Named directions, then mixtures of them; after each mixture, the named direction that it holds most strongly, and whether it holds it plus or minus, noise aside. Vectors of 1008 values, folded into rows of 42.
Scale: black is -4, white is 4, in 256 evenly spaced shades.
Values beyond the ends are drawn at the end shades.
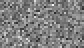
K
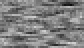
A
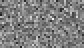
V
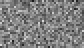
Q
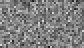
Q, plus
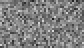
Q, plus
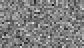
K, minus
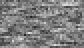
A, minus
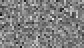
V, plus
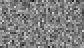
Q, plus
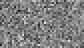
Q, minus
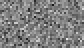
K, minus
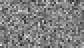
Q, plus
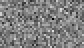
V, minus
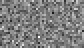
Q, minus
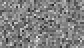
K, minus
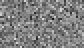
V, minus
